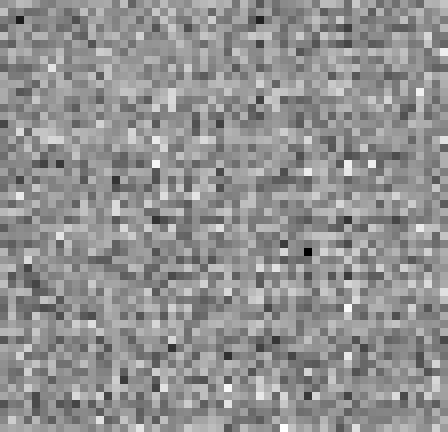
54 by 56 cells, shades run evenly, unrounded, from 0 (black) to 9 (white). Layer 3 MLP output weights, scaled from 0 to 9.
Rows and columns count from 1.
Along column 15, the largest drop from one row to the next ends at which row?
28
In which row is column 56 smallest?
43
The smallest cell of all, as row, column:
32, 39
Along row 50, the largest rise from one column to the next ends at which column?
40
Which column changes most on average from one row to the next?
44
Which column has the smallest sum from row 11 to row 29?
38
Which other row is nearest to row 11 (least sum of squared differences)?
8
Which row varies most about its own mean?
50
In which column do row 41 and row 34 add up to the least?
4
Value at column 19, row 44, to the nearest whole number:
6
